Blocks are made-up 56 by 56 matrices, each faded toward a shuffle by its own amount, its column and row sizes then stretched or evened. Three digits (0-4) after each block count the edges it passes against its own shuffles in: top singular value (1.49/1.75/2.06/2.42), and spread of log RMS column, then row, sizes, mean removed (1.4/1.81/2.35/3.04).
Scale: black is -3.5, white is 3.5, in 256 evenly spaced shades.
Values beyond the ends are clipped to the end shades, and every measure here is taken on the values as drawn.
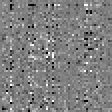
2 3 2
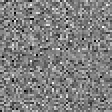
3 1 1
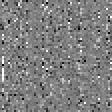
0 3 0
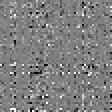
0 4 3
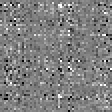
0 3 3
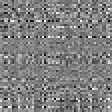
4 2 4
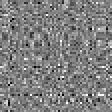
3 1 2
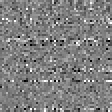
2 1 3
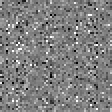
0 3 1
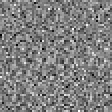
3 0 1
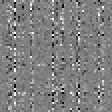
3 4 1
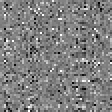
2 2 1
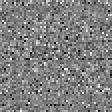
0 0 2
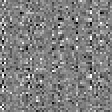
3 3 1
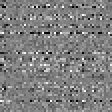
2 2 4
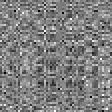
4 2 0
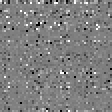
1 2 3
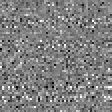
2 0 3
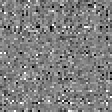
1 1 3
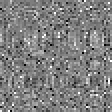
3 1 0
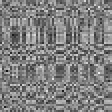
4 0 3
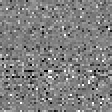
1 0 3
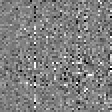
0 3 1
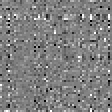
3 3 2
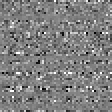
0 1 4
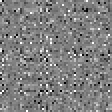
3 2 2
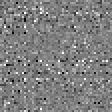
1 1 3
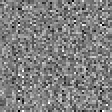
2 2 0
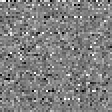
0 0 3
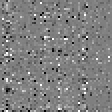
2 3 1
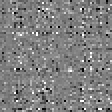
1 3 3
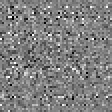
0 1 3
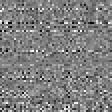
3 1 4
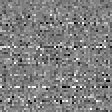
2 0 3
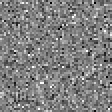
1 1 0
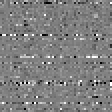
0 1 4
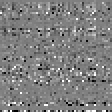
2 1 4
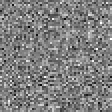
3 0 2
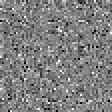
2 0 1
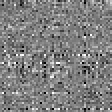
2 2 3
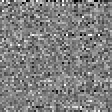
1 0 3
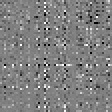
3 4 3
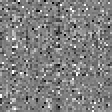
2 1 1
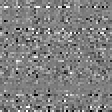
0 2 4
